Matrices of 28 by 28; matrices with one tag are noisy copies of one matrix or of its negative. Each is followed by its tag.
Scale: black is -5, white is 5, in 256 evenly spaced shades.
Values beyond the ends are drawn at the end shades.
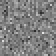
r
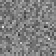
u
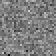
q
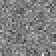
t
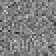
r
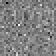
u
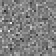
r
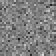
t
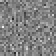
u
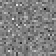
u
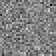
t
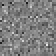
r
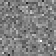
q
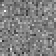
r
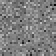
t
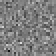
u
